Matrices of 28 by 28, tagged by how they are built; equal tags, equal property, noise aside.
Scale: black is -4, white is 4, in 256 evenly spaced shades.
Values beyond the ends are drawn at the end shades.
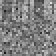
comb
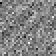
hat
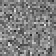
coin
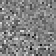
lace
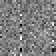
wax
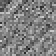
hat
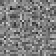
comb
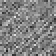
hat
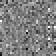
wax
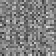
comb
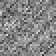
hat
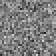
coin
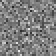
coin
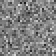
coin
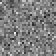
coin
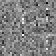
wax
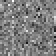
wax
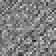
hat
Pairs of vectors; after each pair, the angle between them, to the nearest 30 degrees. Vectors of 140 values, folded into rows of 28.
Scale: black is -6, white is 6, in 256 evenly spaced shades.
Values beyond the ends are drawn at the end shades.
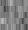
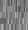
120 degrees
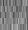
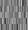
120 degrees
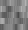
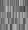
120 degrees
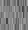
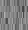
30 degrees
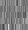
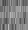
60 degrees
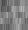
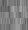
30 degrees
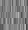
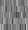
150 degrees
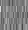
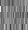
30 degrees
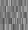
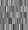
30 degrees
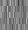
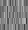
150 degrees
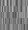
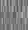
30 degrees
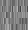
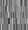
90 degrees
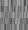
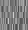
60 degrees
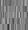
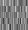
120 degrees
